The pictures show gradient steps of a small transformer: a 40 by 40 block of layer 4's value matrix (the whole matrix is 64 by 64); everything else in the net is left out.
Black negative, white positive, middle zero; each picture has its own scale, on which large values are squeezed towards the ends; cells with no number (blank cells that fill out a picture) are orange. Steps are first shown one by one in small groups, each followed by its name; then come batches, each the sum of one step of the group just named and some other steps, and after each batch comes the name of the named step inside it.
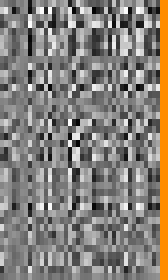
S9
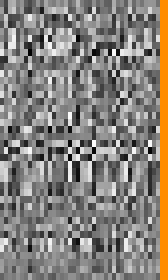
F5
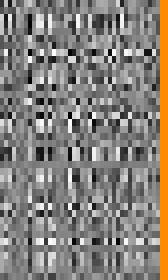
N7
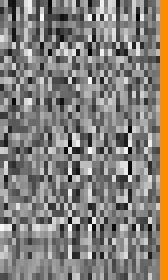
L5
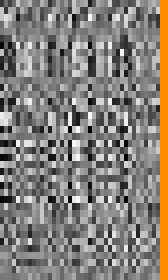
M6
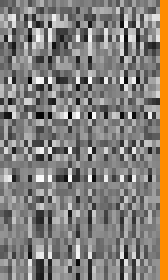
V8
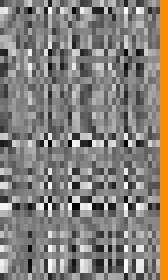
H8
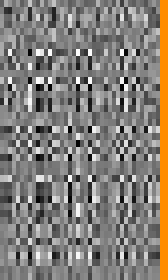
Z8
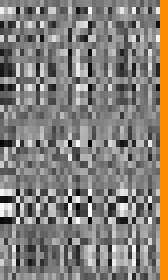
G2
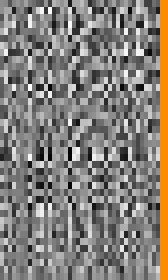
S9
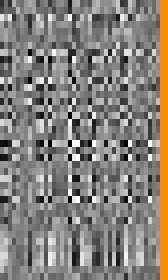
N7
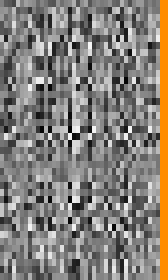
V8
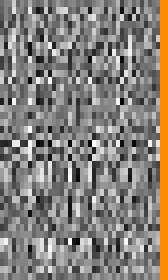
F5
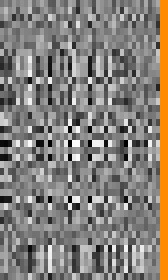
M6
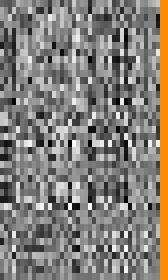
M6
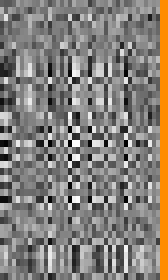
M6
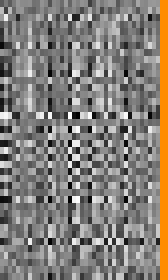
M6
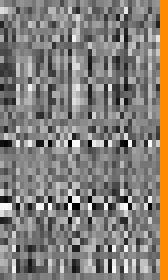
G2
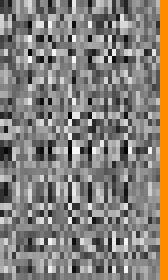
N7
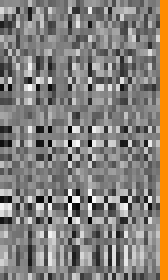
G2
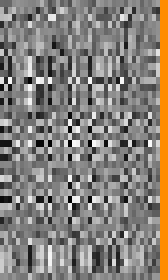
M6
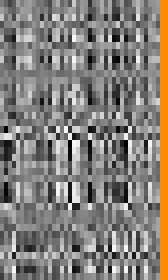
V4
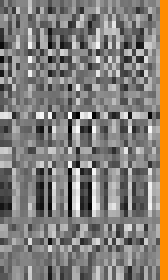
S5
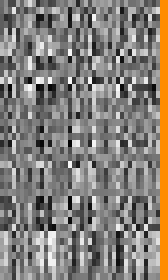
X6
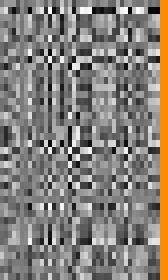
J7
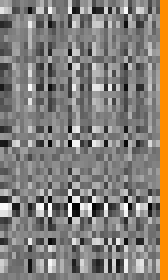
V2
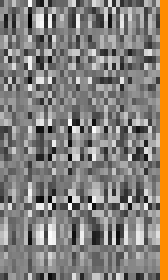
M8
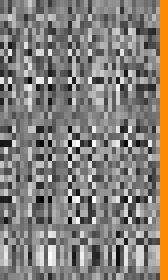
X6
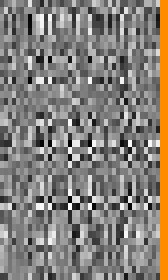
M8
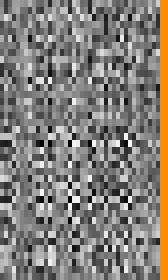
V4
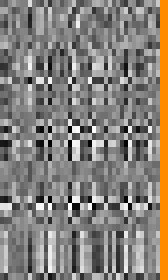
M8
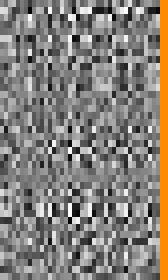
J7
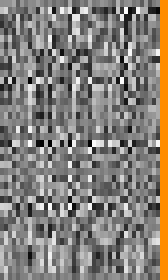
J7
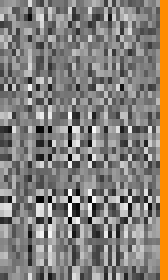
M8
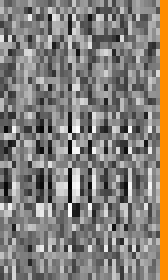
V4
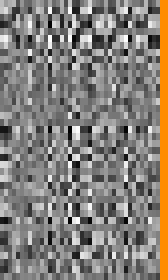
J7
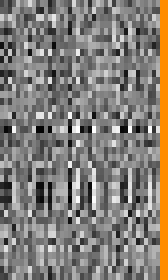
S5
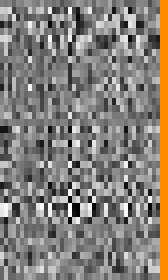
V2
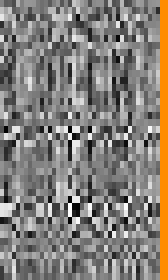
V4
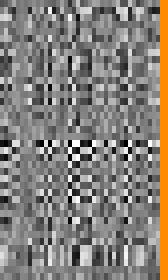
J7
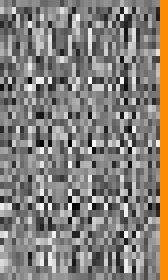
X6
